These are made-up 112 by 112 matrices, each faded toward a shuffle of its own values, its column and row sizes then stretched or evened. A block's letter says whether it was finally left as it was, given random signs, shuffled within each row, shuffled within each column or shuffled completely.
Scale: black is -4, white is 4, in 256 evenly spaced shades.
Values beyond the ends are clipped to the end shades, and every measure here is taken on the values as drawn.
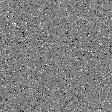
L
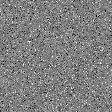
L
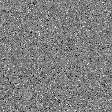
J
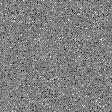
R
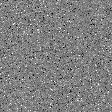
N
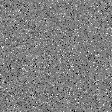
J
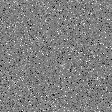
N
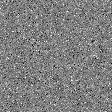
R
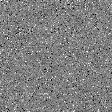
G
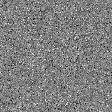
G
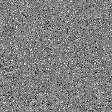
J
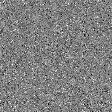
J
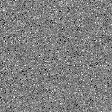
G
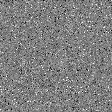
R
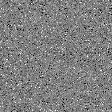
G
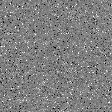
J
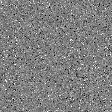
J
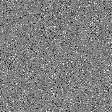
L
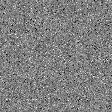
R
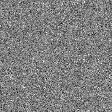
G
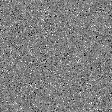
J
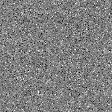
G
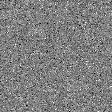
L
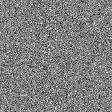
L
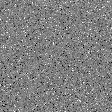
N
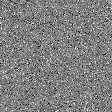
N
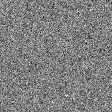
L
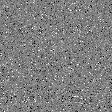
J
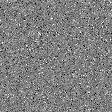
R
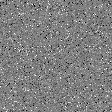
R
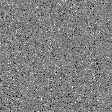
L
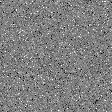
N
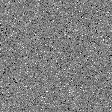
N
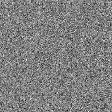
G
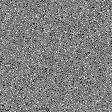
N
